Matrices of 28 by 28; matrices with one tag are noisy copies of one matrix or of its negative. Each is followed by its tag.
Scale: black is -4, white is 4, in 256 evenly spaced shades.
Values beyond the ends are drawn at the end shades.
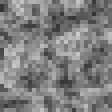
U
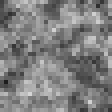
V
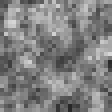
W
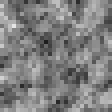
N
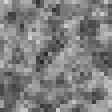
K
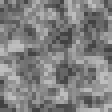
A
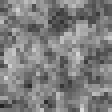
U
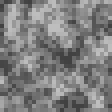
W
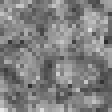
A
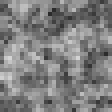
U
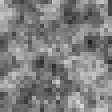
V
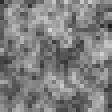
W
